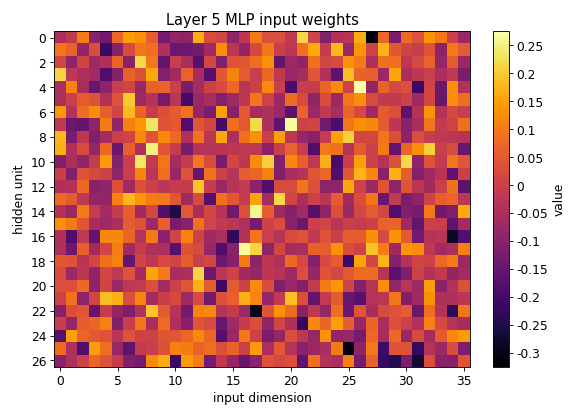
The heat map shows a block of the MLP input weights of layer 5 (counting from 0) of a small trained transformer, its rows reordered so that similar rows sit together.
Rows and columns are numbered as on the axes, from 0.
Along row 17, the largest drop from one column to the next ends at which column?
18
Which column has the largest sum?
8
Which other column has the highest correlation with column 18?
26
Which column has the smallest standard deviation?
33
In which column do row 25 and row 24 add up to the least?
25
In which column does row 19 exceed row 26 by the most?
31
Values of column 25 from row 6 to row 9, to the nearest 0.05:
0.05 0.1 0.2 -0.05
